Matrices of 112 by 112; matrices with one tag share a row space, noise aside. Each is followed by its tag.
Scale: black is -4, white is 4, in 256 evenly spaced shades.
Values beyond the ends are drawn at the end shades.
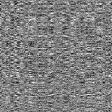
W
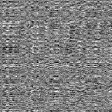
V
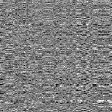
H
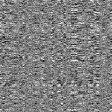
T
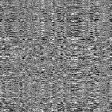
T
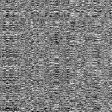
V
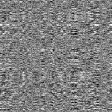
T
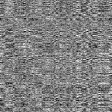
H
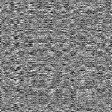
W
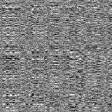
V
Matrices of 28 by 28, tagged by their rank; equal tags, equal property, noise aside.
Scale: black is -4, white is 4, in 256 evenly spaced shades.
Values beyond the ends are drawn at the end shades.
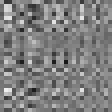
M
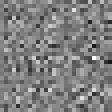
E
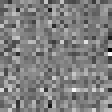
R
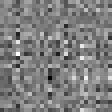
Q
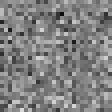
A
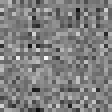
R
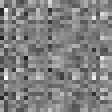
Q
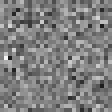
A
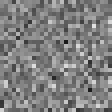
A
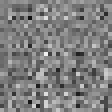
R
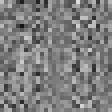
R
